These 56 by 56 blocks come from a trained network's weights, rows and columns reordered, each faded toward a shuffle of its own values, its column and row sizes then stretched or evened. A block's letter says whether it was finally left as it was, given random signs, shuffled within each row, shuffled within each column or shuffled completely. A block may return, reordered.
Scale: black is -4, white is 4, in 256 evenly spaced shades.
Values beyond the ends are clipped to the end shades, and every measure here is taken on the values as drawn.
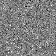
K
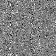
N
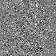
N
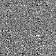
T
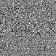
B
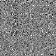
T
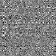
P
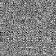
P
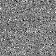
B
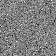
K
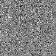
T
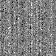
N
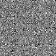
T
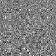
P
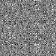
P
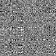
P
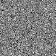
N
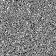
K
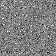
B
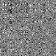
P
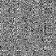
P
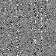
N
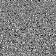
B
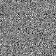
T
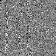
N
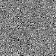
T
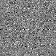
B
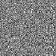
P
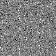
N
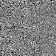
T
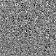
T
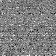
B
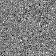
N
